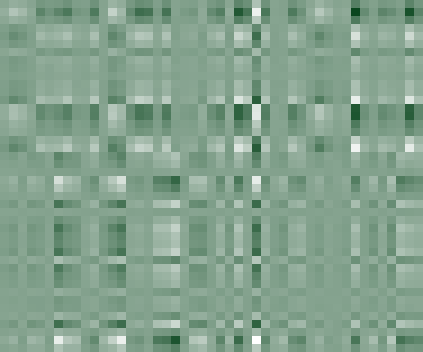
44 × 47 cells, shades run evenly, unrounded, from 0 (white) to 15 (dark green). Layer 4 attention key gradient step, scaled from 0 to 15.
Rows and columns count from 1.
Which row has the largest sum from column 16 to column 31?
2
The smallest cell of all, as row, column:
43, 29
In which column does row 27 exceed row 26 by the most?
20
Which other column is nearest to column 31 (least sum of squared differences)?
39
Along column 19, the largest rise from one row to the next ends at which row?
14
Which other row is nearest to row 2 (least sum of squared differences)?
15
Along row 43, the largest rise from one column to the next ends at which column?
30
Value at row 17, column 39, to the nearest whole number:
7
